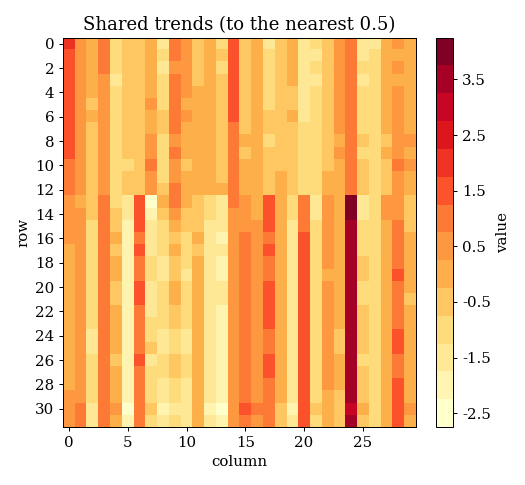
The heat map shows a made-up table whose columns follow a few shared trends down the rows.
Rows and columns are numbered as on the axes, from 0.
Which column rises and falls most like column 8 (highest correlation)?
9
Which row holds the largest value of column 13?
12
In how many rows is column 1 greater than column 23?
22
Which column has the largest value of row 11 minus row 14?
7
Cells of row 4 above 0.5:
4
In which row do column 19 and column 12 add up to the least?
30
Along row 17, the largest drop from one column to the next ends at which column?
25
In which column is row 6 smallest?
20
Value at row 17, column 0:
0
